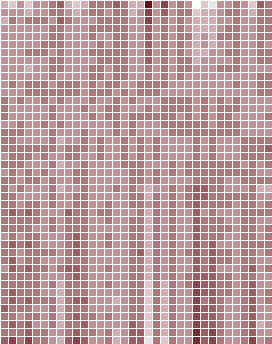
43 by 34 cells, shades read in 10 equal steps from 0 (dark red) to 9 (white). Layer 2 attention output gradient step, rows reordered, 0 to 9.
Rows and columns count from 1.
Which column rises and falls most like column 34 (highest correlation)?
33
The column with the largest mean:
19
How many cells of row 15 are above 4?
18
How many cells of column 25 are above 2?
35
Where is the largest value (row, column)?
1, 25
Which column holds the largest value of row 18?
8
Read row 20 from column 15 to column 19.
5 4 5 4 5
